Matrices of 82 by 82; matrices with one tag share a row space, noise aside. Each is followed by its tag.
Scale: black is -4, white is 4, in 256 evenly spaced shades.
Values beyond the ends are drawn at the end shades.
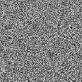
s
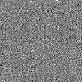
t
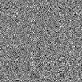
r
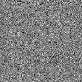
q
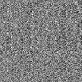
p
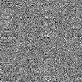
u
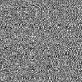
t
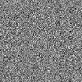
r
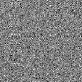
q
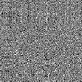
u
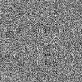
u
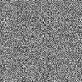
t
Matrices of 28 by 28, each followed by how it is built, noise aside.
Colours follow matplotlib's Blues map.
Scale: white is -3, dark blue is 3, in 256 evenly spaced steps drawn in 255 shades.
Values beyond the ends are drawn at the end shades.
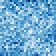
smooth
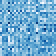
low rank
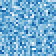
noise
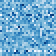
uneven rows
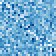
banded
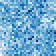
smooth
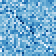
diagonal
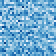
blocks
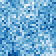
smooth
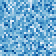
noise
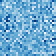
low rank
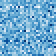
uneven rows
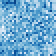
smooth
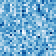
low rank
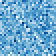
diagonal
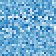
uneven rows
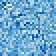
banded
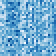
blocks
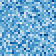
noise
